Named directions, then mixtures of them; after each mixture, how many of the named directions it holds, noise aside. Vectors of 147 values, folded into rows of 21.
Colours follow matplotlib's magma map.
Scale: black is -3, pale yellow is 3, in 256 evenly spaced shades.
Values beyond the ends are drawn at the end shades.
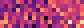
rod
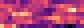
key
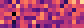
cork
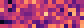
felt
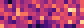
four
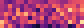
three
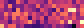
three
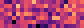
three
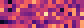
one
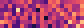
two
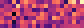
one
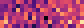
one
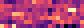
two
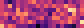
four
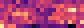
two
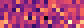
one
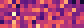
one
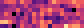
four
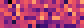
three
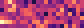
one
